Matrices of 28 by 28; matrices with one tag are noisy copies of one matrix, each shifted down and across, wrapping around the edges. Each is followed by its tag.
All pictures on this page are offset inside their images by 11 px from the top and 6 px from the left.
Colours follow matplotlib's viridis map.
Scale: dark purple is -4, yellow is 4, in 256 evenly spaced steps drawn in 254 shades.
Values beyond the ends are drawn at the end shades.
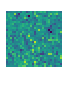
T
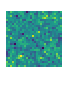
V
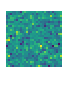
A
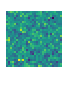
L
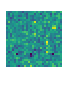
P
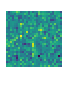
P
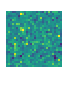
P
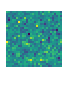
V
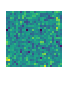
P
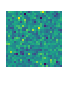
A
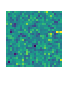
L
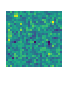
P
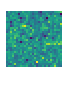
V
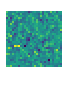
L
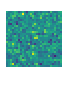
A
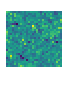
T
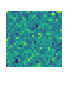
L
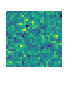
A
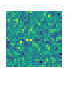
L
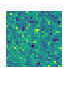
V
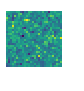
V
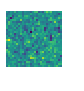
V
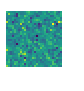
L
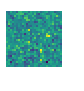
P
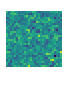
A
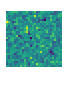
T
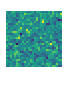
A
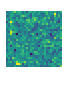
P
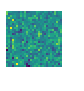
T
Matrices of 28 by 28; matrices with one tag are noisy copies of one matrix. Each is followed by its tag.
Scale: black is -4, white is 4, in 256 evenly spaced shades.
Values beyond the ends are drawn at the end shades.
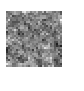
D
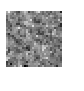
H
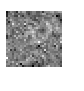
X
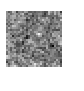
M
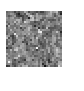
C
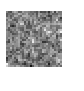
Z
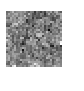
M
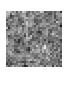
H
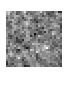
H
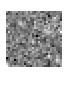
Z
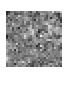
X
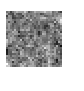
D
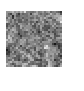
D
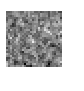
Z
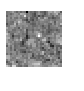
M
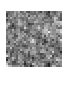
Z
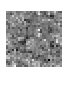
M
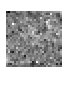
X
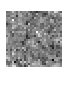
M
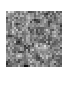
H
